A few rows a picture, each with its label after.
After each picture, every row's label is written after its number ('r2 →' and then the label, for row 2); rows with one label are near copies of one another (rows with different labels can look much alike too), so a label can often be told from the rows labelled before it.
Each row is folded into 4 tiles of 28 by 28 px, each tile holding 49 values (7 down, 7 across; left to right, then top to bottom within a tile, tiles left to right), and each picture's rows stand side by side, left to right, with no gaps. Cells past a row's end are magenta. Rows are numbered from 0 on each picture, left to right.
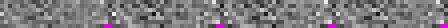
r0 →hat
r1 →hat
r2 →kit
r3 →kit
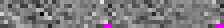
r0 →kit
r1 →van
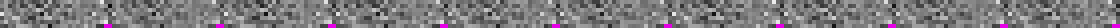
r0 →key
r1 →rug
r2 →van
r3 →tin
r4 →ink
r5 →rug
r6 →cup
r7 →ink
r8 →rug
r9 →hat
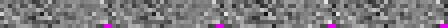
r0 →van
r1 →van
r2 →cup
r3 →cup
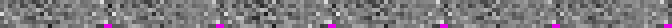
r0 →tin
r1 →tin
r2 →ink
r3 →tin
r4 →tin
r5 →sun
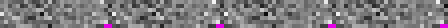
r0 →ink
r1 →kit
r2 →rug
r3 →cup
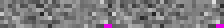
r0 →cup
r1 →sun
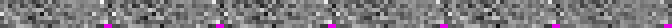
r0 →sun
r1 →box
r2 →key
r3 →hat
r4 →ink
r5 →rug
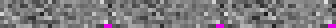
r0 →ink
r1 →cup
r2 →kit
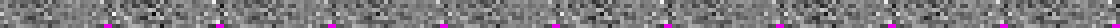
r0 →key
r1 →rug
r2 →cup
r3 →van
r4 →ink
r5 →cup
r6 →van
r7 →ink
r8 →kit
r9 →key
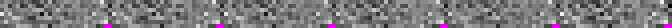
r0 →tin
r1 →cup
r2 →tin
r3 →ink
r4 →kit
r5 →hat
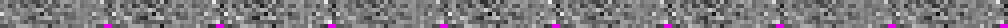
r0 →cup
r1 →ink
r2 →hat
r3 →rug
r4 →van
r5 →tin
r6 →key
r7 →cup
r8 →cup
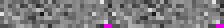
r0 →sun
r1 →cup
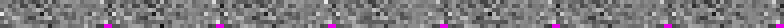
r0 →rug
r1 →tin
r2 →kit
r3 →van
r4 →van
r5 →kit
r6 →tin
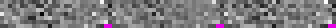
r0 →cup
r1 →sun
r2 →ink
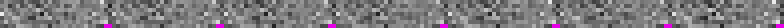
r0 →hat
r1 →kit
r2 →tin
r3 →ink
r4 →cup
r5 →tin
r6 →cup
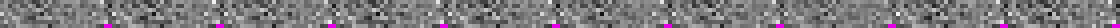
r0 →hat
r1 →cup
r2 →tin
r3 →van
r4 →kit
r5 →sun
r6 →rug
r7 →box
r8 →hat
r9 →cup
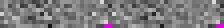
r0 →rug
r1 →ink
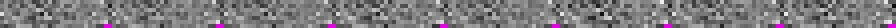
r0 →van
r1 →hat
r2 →tin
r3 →ink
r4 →ink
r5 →kit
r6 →rug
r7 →key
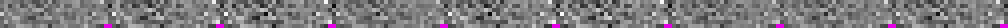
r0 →hat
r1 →kit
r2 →hat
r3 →van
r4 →sun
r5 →kit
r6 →ink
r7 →sun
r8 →cup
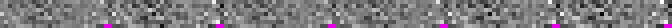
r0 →cup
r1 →box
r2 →hat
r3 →kit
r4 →sun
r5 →sun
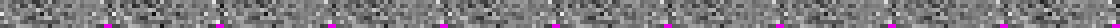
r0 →van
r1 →tin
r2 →tin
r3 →ink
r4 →rug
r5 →hat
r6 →ink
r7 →van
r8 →cup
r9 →van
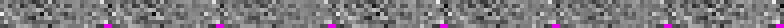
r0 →tin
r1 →sun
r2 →ink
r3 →hat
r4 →rug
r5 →hat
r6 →key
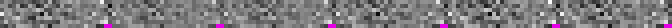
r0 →key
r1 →cup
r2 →hat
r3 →van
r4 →sun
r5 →rug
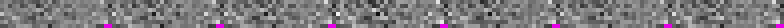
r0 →ink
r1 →tin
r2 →box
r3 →van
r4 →van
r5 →tin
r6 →hat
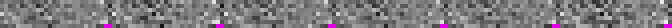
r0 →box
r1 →key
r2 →cup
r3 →tin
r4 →tin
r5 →van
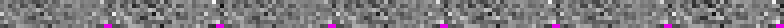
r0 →kit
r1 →sun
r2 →box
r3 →sun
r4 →ink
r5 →key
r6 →rug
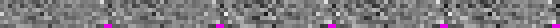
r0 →box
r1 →tin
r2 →rug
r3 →hat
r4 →tin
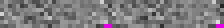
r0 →ink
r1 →box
